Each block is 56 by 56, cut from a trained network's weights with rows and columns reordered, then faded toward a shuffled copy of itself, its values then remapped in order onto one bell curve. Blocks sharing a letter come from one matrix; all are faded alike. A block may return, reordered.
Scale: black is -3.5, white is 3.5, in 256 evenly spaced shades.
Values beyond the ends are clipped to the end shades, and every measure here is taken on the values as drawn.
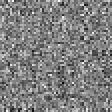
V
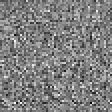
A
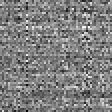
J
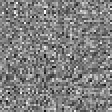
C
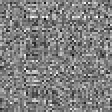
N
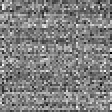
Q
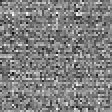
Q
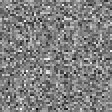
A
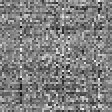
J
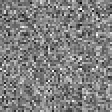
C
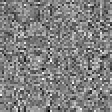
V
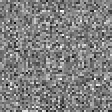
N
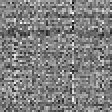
Q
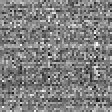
Q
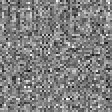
A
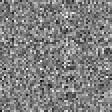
C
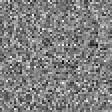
A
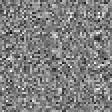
N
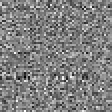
A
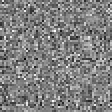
A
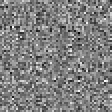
C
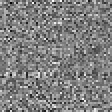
A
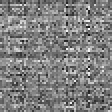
Q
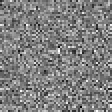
A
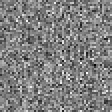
C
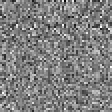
A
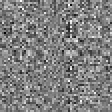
V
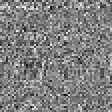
N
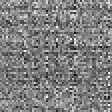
J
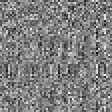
V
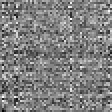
J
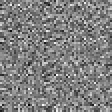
A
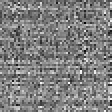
J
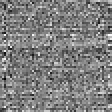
J
